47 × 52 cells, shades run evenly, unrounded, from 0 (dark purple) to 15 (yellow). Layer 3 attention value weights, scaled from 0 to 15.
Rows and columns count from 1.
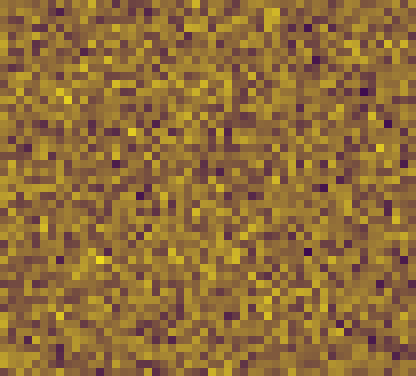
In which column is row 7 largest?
45
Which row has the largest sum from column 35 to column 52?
37
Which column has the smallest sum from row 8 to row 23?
38
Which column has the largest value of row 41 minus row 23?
36
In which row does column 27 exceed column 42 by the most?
35
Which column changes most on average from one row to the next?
19
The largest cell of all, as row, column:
33, 13
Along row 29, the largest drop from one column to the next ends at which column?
7
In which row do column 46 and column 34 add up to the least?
12
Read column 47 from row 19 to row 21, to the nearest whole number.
4 10 9
